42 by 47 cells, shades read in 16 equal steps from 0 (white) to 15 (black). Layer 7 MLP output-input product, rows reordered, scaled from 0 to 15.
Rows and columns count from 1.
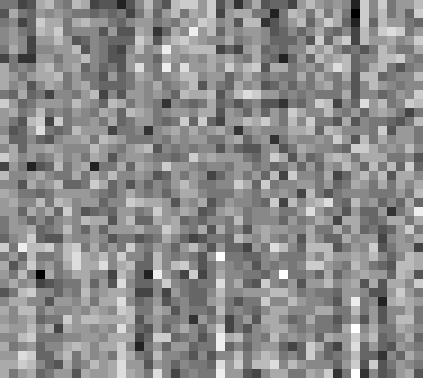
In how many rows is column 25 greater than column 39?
20
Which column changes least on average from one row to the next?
8
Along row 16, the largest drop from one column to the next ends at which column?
41
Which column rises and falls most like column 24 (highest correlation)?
43
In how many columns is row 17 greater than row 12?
18
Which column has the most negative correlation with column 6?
30
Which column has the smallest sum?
35
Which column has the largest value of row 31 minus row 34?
5
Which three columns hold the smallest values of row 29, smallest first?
25, 9, 14
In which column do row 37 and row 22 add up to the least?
40
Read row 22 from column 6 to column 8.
8 6 6
